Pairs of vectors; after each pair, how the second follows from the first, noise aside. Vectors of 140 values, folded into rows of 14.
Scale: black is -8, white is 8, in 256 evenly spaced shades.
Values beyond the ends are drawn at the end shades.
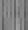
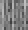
reversed, negated, scaled up.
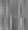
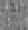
reversed, partly zeroed.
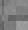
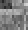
reversed, negated, scaled up.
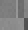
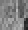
scaled up.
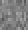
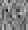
reversed, negated, scaled up.
